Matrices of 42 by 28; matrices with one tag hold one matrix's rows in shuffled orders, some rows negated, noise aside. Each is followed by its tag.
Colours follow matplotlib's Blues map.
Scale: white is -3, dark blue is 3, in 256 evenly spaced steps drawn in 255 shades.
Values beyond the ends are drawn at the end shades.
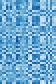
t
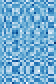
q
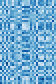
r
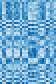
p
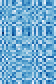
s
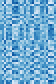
q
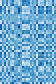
r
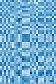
r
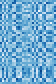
s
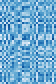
r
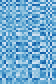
t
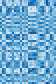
p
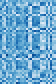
t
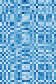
r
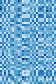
r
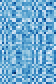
s
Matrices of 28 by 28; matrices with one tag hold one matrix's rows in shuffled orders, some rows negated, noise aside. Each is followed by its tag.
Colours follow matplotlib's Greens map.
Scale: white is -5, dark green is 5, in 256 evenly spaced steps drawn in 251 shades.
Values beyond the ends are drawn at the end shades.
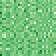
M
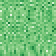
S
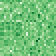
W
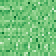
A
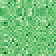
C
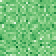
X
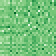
A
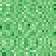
M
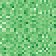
M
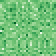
X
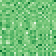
M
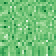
C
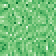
C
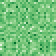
X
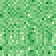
S
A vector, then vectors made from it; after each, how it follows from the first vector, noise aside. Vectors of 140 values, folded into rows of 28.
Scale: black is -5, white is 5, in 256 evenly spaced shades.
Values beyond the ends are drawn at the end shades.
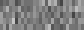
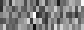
wrapped around, scaled up.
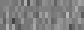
wrapped around, negated, partly zeroed.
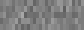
wrapped around, shrunk.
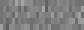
wrapped around, shrunk.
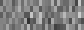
wrapped around, negated.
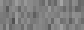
negated, shrunk.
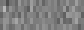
wrapped around, negated, shrunk.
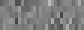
partly zeroed.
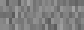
wrapped around, negated, shrunk.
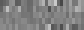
partly zeroed.
